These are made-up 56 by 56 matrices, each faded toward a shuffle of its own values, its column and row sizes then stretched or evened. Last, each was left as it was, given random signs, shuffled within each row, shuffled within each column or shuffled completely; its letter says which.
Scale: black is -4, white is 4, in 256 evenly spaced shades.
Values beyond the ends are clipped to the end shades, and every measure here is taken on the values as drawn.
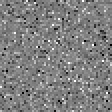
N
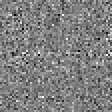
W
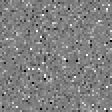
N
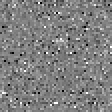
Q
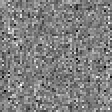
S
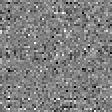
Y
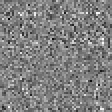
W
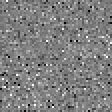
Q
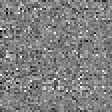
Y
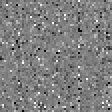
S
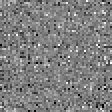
W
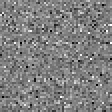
Q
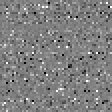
Q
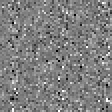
S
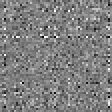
Y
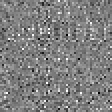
Y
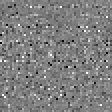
Q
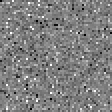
N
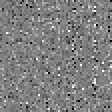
S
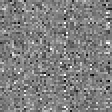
Y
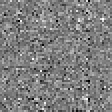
W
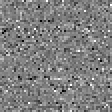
Q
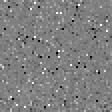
N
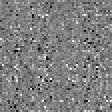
W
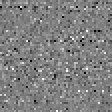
Q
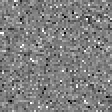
Q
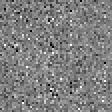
S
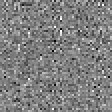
Y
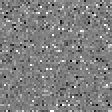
Q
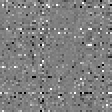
Y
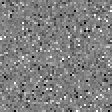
N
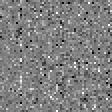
S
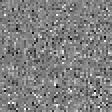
Y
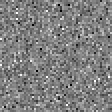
N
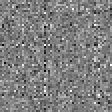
W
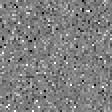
N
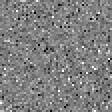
N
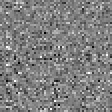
Y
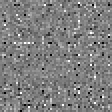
W
